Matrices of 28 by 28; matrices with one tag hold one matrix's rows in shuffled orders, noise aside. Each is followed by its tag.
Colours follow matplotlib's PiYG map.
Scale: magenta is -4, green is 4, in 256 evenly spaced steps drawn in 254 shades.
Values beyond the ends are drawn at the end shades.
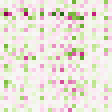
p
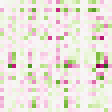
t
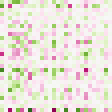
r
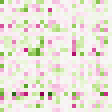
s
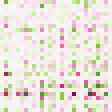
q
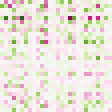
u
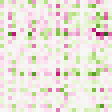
t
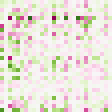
r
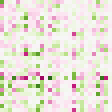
s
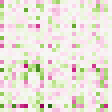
s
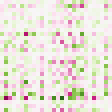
p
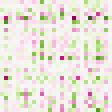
q
